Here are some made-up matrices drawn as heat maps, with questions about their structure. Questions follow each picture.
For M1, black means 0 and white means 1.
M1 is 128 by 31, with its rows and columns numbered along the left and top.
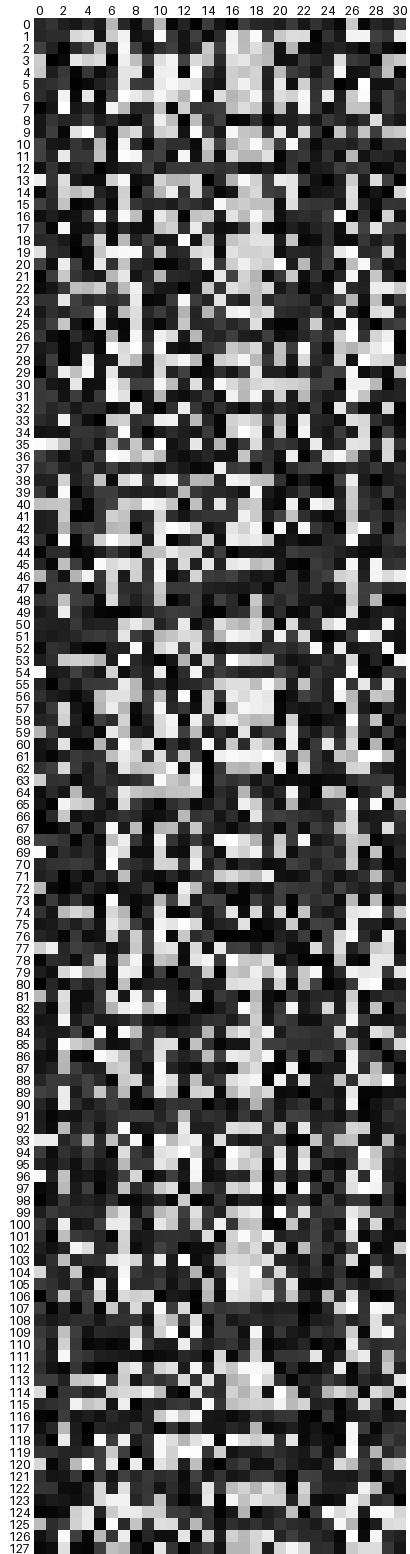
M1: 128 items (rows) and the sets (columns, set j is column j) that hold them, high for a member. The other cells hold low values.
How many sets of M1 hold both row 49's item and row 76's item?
1
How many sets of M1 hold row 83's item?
3
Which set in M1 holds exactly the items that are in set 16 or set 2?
18
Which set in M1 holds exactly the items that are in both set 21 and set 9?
24
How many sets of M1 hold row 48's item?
6
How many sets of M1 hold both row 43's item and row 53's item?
9
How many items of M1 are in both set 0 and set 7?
9
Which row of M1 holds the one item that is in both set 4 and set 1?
93
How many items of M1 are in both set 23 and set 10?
5
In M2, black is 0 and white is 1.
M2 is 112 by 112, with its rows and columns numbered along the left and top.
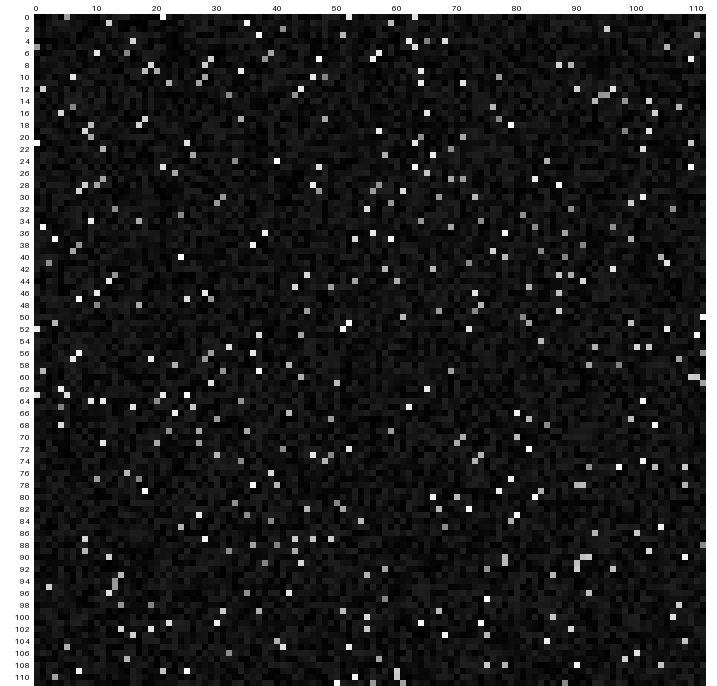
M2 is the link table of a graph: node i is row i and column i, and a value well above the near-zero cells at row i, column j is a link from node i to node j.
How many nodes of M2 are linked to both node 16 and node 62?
2
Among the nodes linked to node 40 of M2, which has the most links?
node 78
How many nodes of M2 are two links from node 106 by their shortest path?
4
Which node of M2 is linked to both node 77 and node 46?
node 10
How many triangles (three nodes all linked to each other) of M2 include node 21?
3
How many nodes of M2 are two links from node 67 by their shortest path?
8
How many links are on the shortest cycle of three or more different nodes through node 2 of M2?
8
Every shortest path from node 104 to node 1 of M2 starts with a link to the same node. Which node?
node 108
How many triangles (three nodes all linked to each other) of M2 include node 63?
3
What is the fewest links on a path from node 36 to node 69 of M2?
6
